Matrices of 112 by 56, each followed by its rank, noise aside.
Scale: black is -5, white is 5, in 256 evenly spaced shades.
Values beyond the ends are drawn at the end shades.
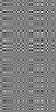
one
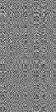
four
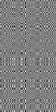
one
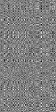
three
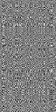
four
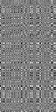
two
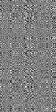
three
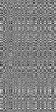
two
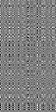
two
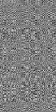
four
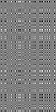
one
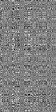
five
